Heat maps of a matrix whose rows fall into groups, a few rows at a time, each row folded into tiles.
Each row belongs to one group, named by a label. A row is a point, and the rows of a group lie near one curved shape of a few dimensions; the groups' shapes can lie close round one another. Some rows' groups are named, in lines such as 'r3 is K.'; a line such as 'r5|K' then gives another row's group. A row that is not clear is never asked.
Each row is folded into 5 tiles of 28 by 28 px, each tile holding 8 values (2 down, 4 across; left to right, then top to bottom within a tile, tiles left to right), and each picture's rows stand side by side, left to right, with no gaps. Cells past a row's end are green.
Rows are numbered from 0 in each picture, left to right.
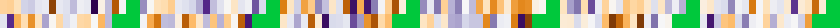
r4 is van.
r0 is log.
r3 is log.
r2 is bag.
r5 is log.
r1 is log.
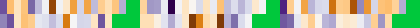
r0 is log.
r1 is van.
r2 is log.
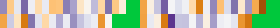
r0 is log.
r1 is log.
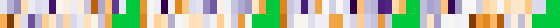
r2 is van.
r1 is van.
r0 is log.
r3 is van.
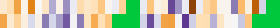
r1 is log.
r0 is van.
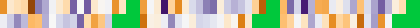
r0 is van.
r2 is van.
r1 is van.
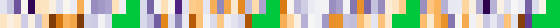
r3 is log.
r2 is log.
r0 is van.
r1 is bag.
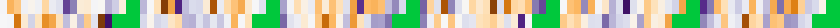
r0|log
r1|van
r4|van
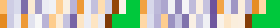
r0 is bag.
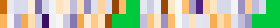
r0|bag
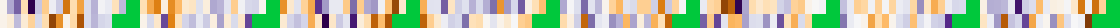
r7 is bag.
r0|van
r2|bag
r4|log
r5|van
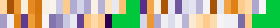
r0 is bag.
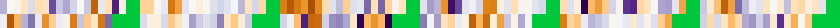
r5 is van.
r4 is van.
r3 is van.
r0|log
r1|bag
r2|bag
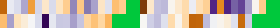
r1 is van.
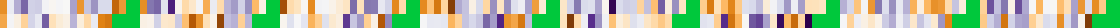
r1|van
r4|log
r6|van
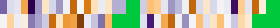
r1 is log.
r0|van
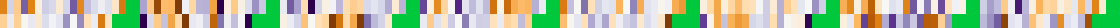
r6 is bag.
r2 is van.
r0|van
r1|bag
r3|van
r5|bag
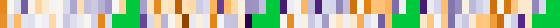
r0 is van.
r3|van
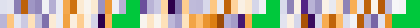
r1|van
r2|bag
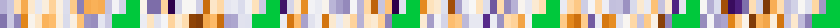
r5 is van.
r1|van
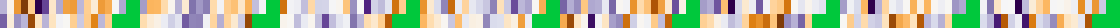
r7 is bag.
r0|van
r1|van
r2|bag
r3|van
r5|van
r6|van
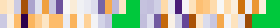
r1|bag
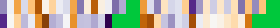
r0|bag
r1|log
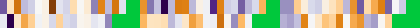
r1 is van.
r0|log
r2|bag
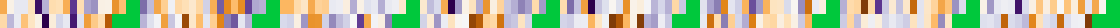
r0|bag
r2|bag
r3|van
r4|van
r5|log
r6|van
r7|bag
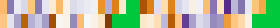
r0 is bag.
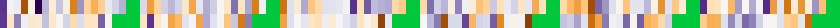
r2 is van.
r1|log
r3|bag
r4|van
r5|van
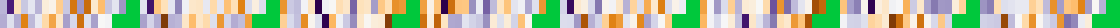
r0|bag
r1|bag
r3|van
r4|bag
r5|bag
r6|van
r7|bag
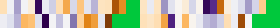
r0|bag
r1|log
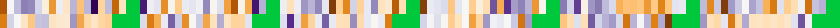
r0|log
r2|log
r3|van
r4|log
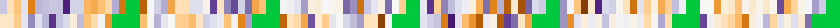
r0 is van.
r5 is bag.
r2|log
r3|bag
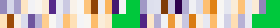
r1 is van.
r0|log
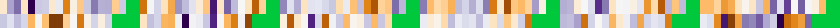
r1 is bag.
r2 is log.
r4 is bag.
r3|van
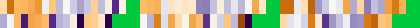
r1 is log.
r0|bag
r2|bag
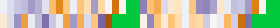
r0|log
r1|log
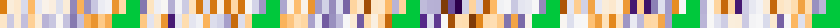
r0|bag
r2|van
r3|van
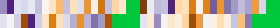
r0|bag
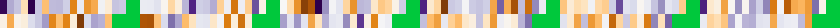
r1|log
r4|log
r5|van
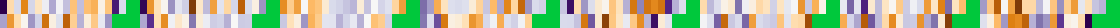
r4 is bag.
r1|log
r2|bag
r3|bag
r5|bag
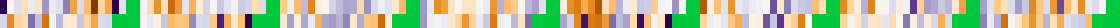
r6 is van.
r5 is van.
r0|log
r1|bag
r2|van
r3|bag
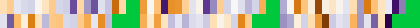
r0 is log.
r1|van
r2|bag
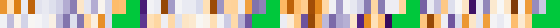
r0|van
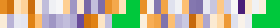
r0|bag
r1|log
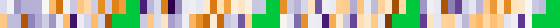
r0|log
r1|van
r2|bag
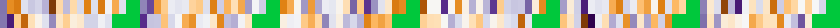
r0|log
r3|van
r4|log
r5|van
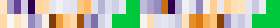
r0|van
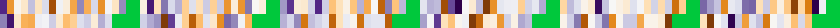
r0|log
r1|bag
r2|bag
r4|bag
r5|log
